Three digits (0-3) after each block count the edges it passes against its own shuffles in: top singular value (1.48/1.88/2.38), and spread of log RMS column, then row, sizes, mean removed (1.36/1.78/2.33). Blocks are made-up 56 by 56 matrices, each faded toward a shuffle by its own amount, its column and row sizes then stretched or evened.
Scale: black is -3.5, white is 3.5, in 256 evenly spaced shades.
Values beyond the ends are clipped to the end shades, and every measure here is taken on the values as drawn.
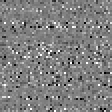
0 0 3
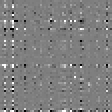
3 3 3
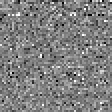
0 1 2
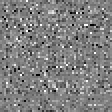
1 0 3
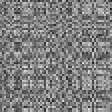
3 2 2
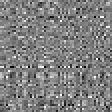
3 0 3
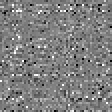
2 0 2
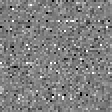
0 0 2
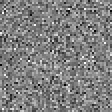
1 0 0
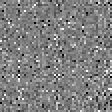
2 2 1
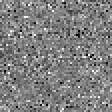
0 0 2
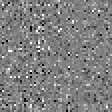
1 3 1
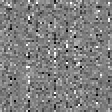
0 3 0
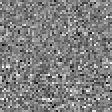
0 0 2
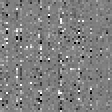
0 3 1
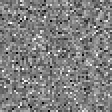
1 0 0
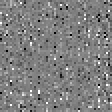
0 3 0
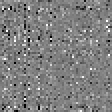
1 3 2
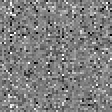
0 2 1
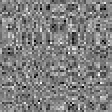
3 2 2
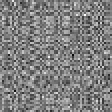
3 2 1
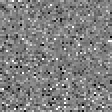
0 0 1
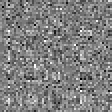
2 2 0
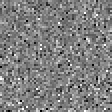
0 1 0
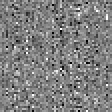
0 3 0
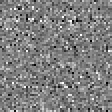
0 0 2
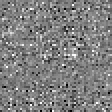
1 1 2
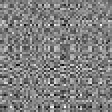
3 2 3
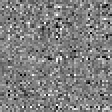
1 2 3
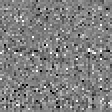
1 1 2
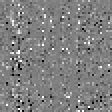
0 3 2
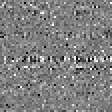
2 0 3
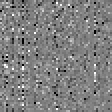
1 3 0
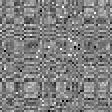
3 0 0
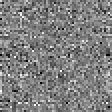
1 1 1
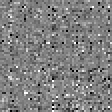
1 2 2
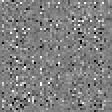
0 3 2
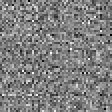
2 0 2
